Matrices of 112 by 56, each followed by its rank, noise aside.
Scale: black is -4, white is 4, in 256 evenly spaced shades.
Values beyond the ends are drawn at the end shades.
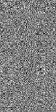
twelve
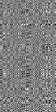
four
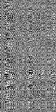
six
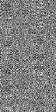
eight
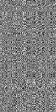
six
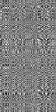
four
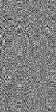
eight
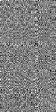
six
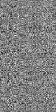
twelve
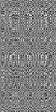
three
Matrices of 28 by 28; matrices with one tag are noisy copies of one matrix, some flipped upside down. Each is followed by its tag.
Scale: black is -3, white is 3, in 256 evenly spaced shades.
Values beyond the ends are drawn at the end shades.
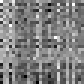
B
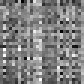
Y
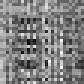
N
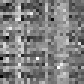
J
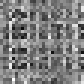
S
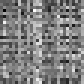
Y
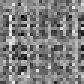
S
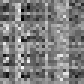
J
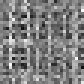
S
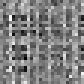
S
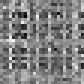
S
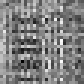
N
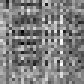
N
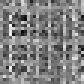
S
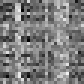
J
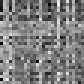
B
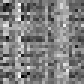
J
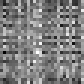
Y
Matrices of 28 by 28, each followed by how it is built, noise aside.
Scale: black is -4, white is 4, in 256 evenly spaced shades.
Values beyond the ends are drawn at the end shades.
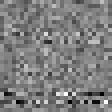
uneven rows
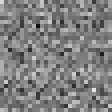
repeating columns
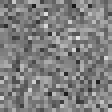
noise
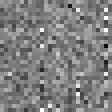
uneven columns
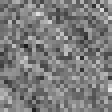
Toeplitz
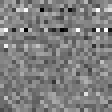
uneven rows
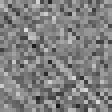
Toeplitz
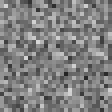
repeating columns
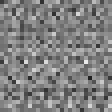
repeating columns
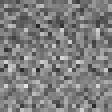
repeating columns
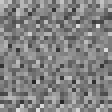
repeating columns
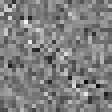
banded
